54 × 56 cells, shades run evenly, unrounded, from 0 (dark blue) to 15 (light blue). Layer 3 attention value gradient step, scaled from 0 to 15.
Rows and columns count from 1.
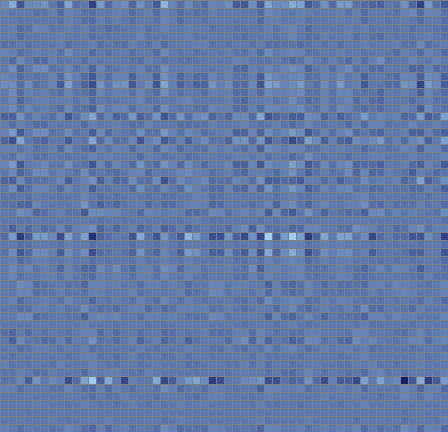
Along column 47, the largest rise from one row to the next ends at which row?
31
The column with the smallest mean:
12
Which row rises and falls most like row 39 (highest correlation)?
41
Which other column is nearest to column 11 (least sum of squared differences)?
46
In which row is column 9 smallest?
48
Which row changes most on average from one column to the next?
30
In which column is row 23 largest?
53
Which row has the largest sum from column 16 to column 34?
1
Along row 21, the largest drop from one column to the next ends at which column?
3
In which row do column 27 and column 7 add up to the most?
11
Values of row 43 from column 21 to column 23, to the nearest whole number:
6 7 8
